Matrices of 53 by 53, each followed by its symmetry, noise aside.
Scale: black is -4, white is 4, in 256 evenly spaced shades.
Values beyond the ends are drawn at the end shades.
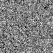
symmetric across the other diagonal.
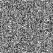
mirrored top to bottom.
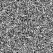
same after a half turn.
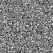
antisymmetric.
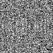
mirrored top to bottom.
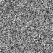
symmetric.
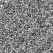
symmetric.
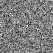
symmetric across the other diagonal.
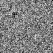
symmetric.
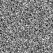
antisymmetric.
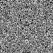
mirrored left to right.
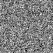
antisymmetric.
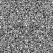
mirrored left to right.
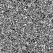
same after a half turn.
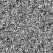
same after a half turn.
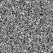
same after a half turn.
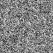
symmetric across the other diagonal.
